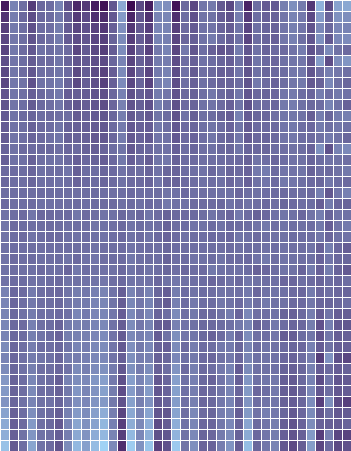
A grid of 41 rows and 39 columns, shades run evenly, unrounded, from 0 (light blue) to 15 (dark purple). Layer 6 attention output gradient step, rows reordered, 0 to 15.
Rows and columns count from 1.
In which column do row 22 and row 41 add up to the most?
14
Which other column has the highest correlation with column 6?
3
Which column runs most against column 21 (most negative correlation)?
24
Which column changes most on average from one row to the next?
37
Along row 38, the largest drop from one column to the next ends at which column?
15
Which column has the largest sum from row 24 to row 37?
36
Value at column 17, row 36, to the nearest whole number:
4
